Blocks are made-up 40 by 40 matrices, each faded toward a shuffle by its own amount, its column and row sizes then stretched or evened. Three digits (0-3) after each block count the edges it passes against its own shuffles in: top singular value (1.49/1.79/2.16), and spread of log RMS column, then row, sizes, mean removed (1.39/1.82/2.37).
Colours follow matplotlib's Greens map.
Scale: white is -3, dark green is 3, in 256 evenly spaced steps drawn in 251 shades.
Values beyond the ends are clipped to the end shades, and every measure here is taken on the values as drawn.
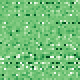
1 0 3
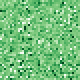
0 2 0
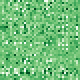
1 3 2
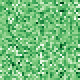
0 2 1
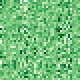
1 3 1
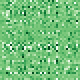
2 2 3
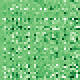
1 3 3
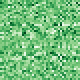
2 1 3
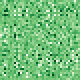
1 2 2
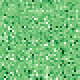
0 1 1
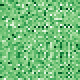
2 1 1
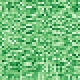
2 0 2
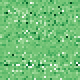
0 1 2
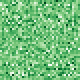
0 0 2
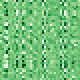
3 3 1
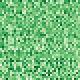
2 0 2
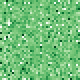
0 2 1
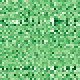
2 1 3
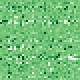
0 1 3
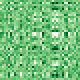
3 3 3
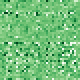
0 2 3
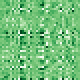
3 3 3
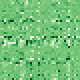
2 2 3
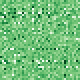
1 2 2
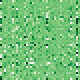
2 3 2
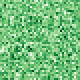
1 0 0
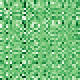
3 3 1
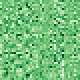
2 3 1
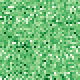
0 0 2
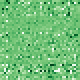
0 1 3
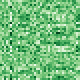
3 2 2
